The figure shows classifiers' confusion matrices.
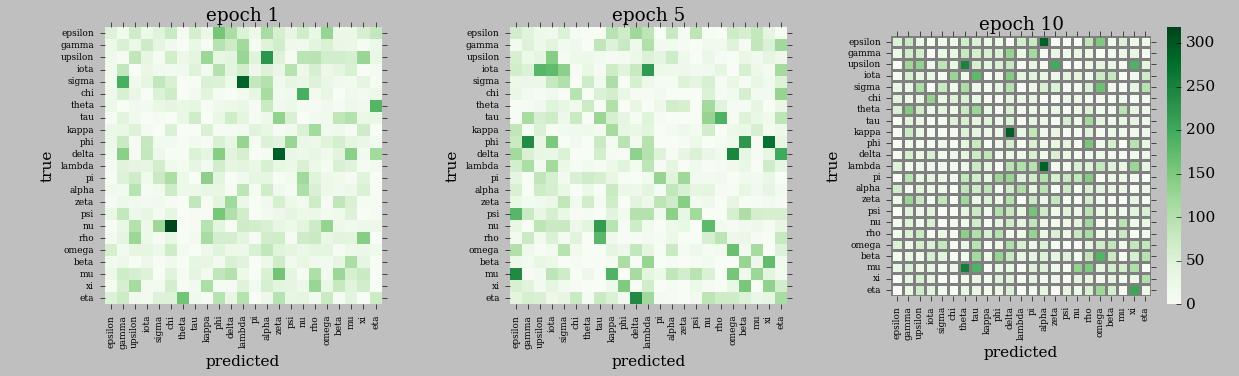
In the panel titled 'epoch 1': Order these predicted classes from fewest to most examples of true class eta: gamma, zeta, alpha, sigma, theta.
alpha, sigma, gamma, zeta, theta
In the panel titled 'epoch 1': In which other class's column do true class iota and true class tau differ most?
zeta
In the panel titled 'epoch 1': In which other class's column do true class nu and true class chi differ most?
omega
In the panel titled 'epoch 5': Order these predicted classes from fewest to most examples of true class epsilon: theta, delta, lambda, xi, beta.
theta, xi, beta, lambda, delta
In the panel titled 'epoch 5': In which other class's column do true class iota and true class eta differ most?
delta
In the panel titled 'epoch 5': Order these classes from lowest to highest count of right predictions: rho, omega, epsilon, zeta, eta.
epsilon, rho, eta, zeta, omega
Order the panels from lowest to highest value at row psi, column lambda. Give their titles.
epoch 10, epoch 1, epoch 5
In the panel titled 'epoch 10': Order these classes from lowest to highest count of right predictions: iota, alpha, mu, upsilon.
iota, mu, alpha, upsilon
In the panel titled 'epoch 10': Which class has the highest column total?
delta
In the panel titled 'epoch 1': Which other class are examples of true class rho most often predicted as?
xi
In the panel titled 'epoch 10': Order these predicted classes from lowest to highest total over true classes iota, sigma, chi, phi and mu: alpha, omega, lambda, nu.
lambda, alpha, nu, omega
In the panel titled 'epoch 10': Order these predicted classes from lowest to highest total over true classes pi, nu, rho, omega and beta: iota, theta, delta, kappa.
kappa, iota, theta, delta
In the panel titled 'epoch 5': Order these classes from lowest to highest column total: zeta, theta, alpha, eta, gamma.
theta, zeta, alpha, gamma, eta
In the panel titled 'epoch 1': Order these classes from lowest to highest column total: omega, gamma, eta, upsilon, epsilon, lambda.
epsilon, eta, omega, upsilon, gamma, lambda
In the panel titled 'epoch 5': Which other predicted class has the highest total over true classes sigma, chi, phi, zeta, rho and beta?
xi
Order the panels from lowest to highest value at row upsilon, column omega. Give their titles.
epoch 5, epoch 10, epoch 1
